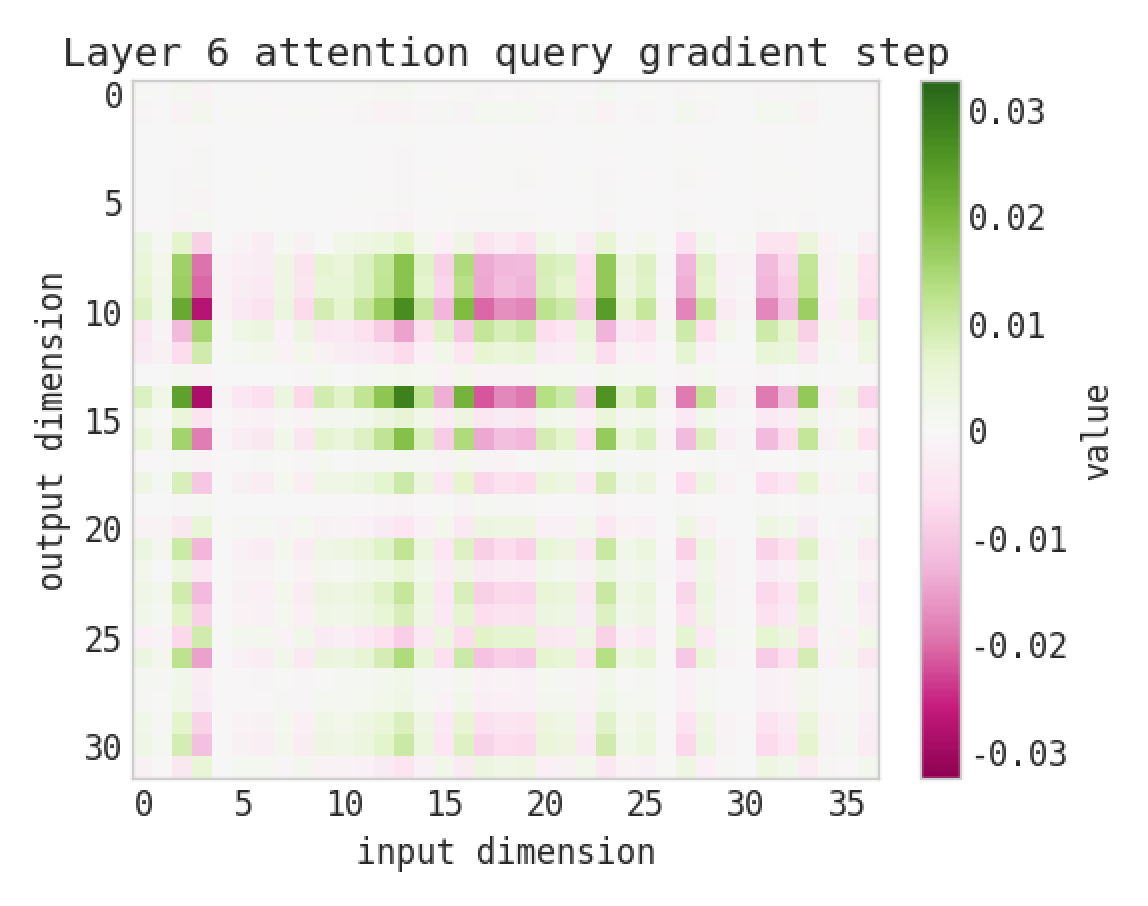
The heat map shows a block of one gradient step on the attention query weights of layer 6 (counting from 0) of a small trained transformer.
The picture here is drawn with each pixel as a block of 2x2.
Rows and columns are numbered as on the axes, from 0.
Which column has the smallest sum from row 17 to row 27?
3
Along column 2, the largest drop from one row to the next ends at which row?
11
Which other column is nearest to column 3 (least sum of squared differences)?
17
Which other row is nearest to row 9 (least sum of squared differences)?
8
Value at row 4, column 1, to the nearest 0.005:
0
